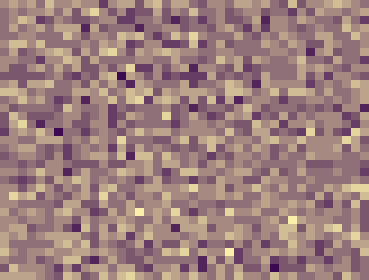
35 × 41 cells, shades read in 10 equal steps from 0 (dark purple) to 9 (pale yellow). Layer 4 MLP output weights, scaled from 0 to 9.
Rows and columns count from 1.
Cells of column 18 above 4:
19
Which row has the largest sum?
12
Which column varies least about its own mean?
4
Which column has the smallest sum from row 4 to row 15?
10
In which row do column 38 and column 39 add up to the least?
17
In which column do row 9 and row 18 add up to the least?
22
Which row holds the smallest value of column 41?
14
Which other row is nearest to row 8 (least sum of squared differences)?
21
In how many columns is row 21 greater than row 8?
9
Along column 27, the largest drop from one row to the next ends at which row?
13
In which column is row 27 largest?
16
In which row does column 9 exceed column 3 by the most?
23
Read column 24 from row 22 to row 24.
5 3 5
